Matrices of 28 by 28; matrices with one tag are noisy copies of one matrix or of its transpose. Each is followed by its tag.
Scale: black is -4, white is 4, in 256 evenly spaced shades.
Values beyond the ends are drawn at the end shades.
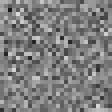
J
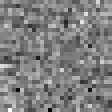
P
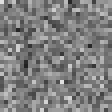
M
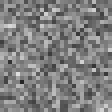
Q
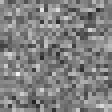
Q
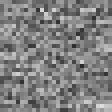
Q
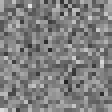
M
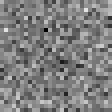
M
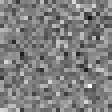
M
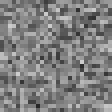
Q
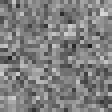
P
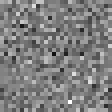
J
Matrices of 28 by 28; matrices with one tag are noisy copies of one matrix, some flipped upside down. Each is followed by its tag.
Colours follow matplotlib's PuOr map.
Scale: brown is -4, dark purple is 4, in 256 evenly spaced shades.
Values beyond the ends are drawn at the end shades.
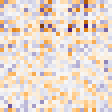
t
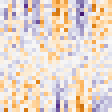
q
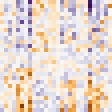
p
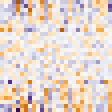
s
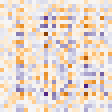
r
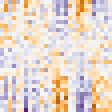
q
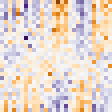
q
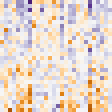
p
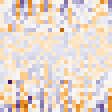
s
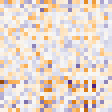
t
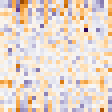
s
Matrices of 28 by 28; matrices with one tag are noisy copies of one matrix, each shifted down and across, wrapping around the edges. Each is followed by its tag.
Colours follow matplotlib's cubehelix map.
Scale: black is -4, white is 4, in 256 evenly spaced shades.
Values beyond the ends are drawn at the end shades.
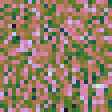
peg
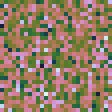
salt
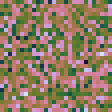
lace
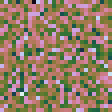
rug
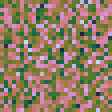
salt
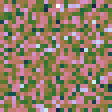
lace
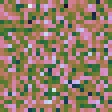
lace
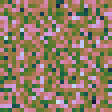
lace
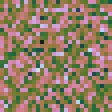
lace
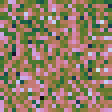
lace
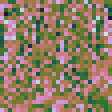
peg
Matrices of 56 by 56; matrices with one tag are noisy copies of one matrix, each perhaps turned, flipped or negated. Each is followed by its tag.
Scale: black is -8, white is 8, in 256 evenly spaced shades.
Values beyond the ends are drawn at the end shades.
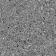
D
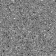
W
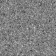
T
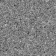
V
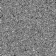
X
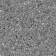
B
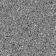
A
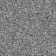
A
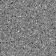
B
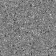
V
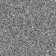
V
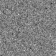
W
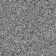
D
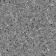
W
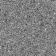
D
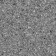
T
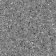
B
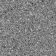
D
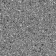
A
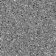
X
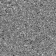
D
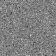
A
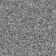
B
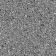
D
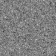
B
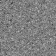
B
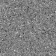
V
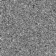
X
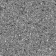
V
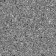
W
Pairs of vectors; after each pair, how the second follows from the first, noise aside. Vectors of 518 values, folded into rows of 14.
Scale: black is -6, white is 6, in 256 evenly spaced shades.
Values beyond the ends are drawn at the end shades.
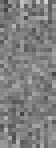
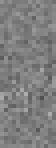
wrapped around, shrunk.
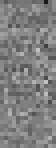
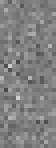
reversed, partly zeroed.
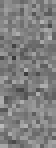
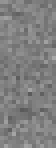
wrapped around, shrunk.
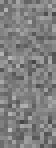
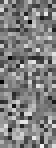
negated, scaled up.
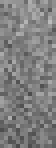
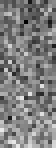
negated, scaled up.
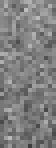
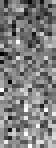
negated, scaled up.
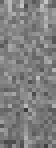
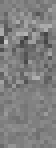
wrapped around, negated, partly zeroed.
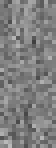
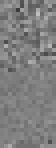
wrapped around, negated, partly zeroed.
